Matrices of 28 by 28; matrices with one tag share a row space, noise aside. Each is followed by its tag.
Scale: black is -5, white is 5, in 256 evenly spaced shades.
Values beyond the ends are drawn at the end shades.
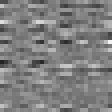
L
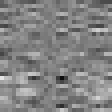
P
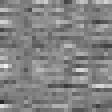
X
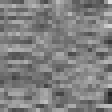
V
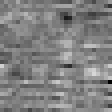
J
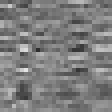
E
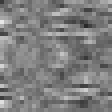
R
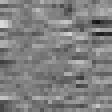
X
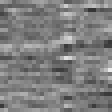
J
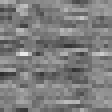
E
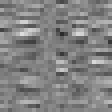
P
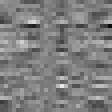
P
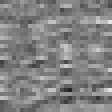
L
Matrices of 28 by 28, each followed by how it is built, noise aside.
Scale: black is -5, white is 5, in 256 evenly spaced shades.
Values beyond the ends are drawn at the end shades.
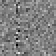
uneven columns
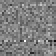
uneven rows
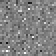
sparse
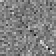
diagonal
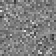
block diagonal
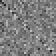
diagonal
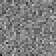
repeating rows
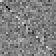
diagonal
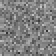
noise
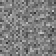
repeating rows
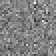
uneven columns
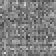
blocks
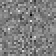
uneven columns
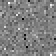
sparse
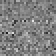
uneven rows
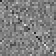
diagonal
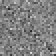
diagonal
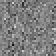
uneven columns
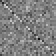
diagonal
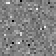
sparse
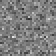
uneven rows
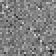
diagonal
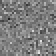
block diagonal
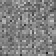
blocks
